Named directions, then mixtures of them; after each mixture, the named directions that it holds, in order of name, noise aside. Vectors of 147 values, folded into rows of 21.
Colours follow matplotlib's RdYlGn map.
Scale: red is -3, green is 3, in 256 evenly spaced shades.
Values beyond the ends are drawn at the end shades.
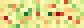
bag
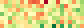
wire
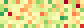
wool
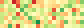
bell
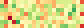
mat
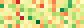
bell, mat.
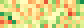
mat, wire.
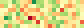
bell, mat.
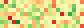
mat.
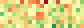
wire.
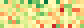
wire.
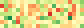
bag, mat.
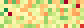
wool.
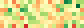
bell, wool.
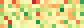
bag, bell, wire.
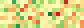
bag, bell, wool.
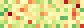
wool.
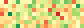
bag, bell, wool.
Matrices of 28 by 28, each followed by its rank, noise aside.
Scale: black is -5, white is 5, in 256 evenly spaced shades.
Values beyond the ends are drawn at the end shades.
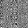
four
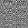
four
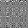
three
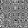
four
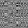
two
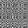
two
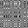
two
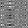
one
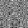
four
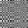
one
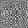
three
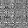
three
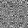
four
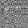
four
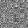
four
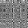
two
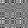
one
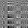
one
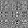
two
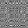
three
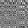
two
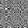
three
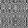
three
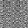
four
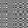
one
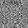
four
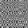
three
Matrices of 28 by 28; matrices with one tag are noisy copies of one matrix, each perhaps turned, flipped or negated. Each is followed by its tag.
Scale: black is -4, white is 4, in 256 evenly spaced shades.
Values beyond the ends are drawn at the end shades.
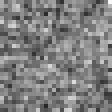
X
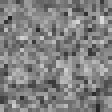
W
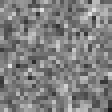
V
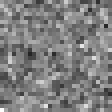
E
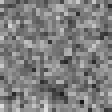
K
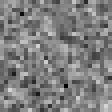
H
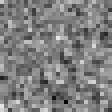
K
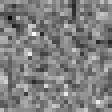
V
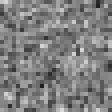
X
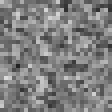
K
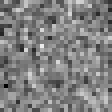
V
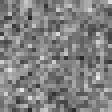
E
